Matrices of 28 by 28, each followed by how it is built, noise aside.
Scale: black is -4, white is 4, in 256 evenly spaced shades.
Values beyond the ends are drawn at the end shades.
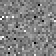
sparse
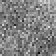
smooth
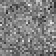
smooth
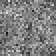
smooth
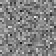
repeating rows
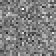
repeating rows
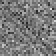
Toeplitz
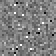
sparse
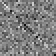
diagonal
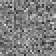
noise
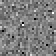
sparse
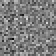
repeating rows
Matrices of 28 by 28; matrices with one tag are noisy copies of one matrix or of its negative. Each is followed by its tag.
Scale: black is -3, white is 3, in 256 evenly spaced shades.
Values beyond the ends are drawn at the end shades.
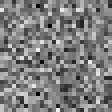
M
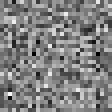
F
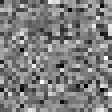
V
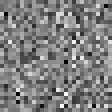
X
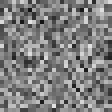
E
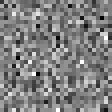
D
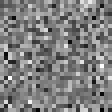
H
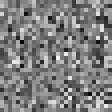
X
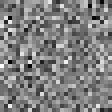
H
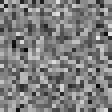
V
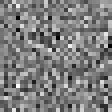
D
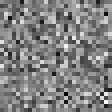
X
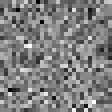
E
